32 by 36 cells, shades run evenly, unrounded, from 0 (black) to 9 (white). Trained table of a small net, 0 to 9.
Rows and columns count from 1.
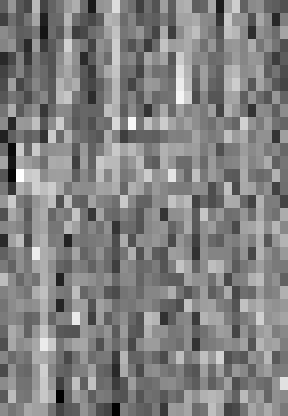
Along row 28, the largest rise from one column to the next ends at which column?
16
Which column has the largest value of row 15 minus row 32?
15
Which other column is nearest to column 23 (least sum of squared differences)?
24
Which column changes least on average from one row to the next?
11
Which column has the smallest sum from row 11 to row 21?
2
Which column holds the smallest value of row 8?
12
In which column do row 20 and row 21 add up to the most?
5
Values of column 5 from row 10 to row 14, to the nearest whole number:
7 4 7 5 7
